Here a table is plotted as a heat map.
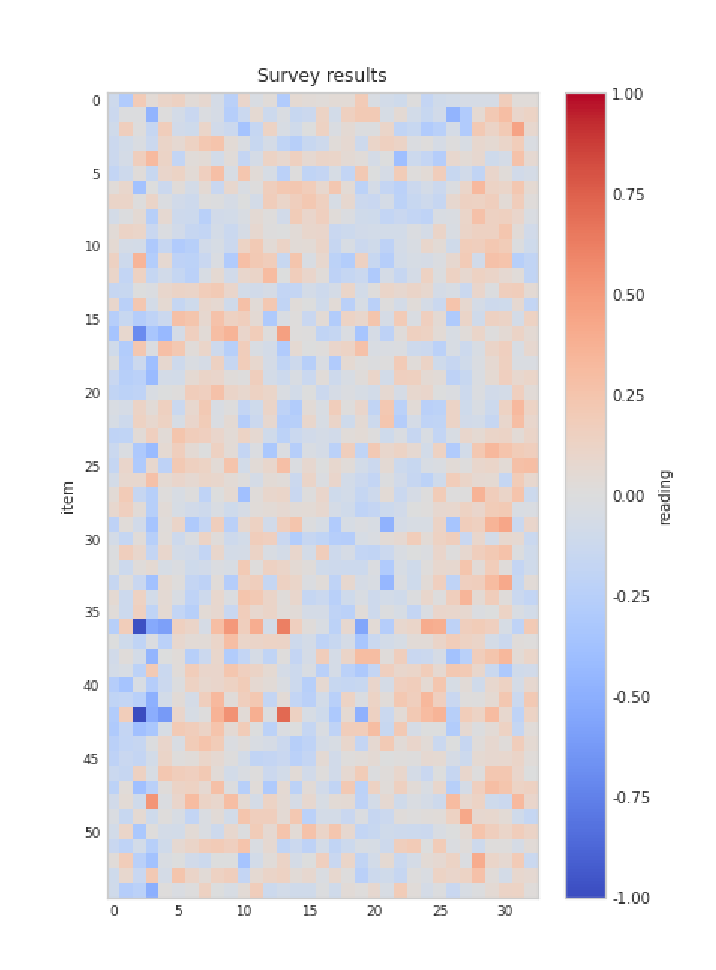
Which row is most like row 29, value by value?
33
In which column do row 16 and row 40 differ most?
2
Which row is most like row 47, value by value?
24
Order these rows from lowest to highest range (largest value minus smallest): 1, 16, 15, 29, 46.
46, 15, 1, 29, 16
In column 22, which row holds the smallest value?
4
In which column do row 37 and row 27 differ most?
10
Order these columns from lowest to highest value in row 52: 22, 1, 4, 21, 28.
22, 4, 21, 1, 28
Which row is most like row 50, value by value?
6
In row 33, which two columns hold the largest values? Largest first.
30, 29
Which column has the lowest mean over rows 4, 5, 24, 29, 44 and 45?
0
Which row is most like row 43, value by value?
15
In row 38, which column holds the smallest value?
3
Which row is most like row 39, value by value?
37
